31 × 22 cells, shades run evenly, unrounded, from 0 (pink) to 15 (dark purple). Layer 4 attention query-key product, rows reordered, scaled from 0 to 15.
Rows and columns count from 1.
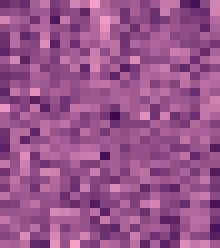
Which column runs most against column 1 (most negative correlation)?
5
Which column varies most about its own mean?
22
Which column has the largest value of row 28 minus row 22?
10
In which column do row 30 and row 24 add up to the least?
9
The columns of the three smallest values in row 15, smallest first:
15, 17, 21
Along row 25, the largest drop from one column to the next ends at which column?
8
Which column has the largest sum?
1
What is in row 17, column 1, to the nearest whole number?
11
